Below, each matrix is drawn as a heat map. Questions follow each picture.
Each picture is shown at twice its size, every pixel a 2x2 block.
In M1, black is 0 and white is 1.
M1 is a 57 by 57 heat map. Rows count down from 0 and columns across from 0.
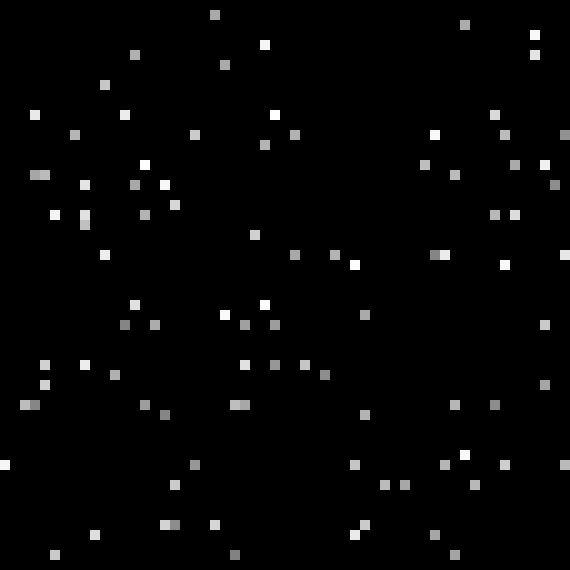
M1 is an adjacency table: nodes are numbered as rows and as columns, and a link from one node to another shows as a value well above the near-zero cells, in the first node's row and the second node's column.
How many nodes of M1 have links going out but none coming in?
9
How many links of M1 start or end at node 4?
4
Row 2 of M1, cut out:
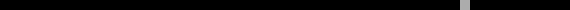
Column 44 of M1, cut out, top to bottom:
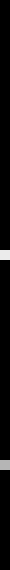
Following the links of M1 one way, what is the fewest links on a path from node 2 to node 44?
2
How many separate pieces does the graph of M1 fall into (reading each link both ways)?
4
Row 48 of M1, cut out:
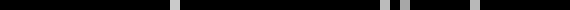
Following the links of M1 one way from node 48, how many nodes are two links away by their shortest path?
9
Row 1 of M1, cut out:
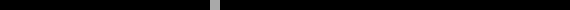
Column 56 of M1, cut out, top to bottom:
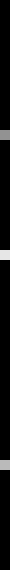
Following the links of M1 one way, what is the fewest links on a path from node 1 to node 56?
4
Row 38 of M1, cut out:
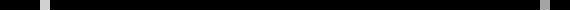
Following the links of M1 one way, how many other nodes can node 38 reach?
5
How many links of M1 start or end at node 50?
3
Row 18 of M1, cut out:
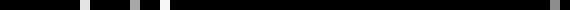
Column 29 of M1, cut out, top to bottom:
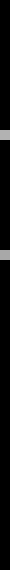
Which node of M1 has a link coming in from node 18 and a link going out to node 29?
node 13
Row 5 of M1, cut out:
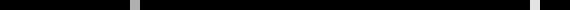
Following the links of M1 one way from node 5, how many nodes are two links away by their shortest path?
8
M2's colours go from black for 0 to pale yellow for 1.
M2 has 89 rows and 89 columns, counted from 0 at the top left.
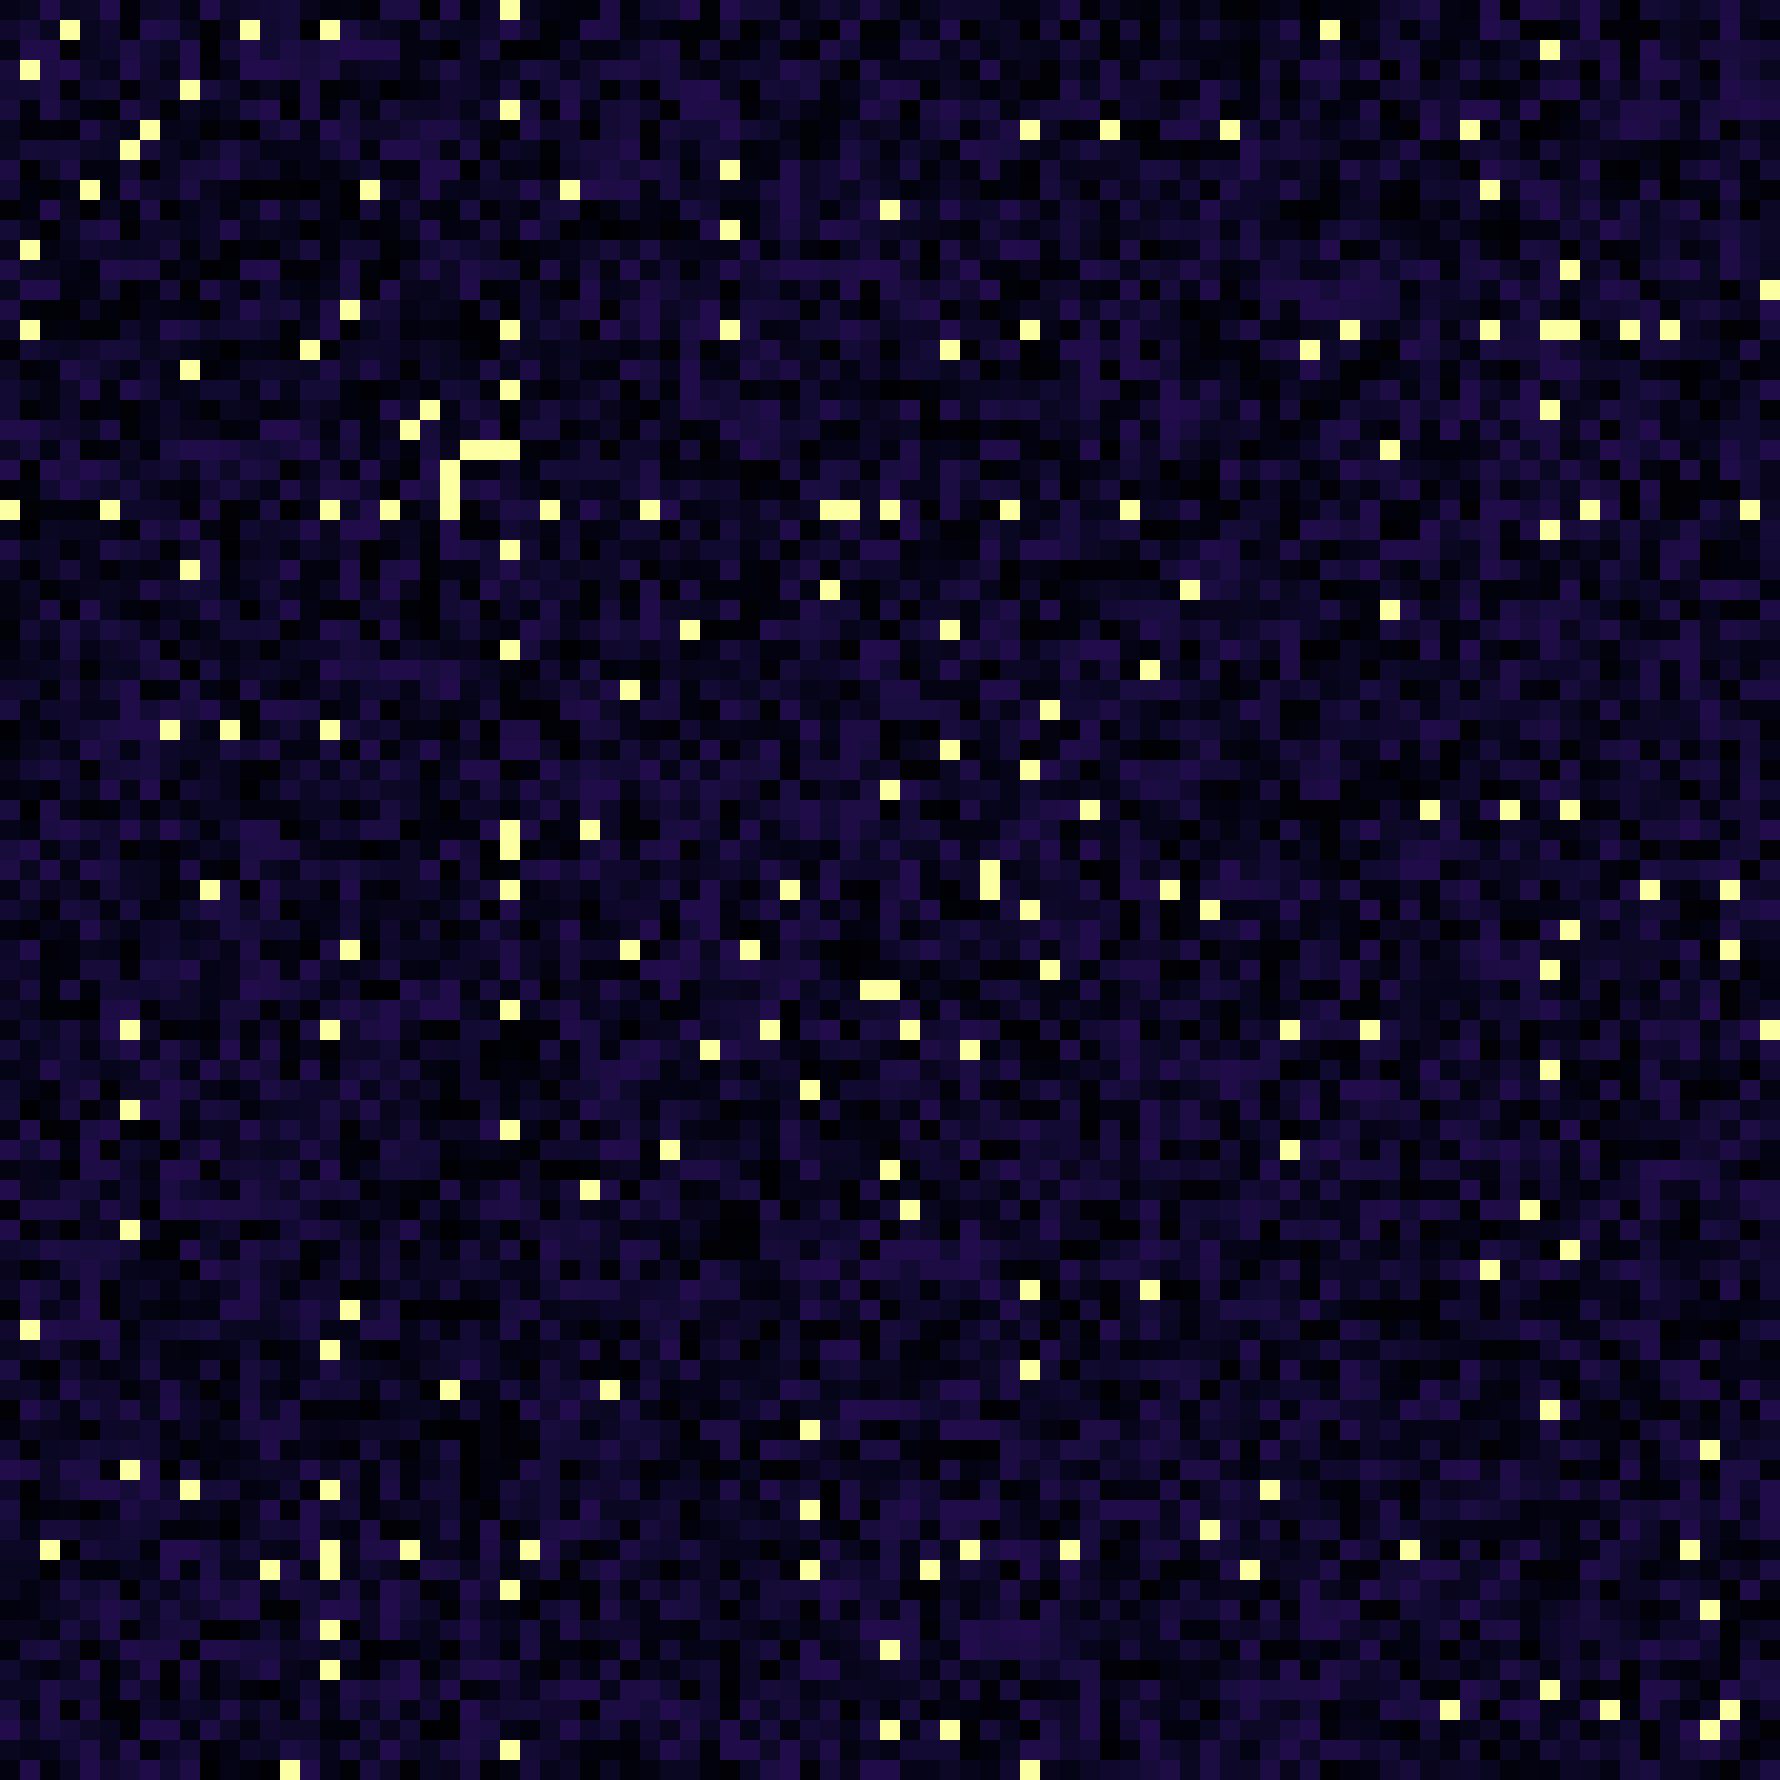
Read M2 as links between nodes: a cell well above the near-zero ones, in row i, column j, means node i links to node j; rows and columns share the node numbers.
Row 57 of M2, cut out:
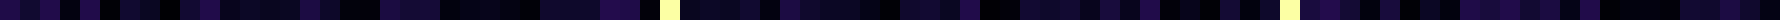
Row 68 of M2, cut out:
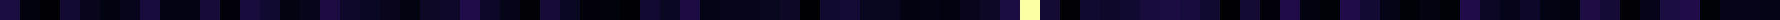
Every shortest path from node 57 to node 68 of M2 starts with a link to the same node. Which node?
node 64
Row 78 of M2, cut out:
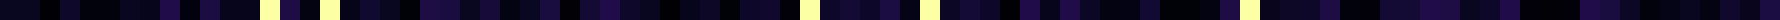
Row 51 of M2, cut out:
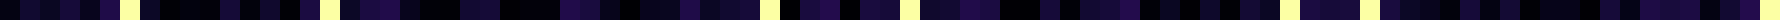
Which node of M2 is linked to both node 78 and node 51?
node 16
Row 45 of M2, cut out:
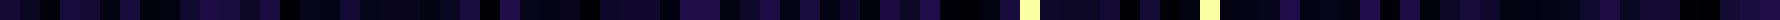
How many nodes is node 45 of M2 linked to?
2
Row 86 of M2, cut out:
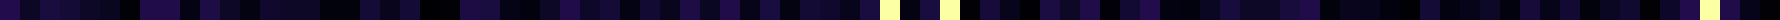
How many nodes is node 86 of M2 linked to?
3
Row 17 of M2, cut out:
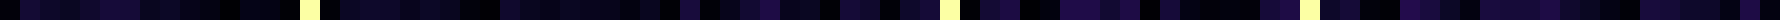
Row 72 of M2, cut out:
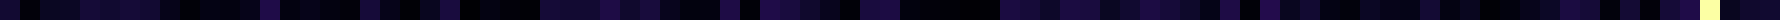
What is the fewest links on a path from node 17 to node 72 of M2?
4
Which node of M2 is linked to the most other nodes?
node 25
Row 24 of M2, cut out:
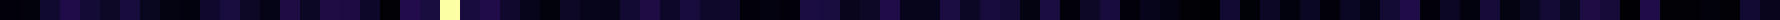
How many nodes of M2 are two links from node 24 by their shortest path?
3
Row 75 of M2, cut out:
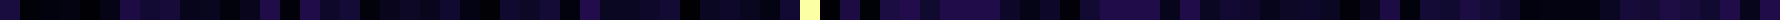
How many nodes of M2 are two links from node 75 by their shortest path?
3
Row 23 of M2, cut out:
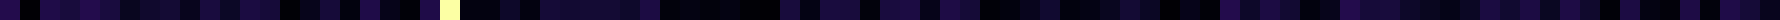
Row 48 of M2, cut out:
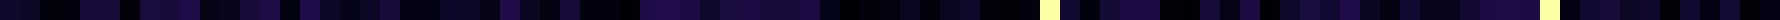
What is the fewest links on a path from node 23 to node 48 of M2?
5
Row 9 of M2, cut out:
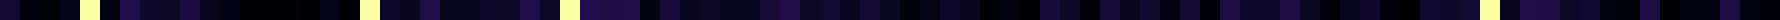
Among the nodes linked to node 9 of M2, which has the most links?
node 74
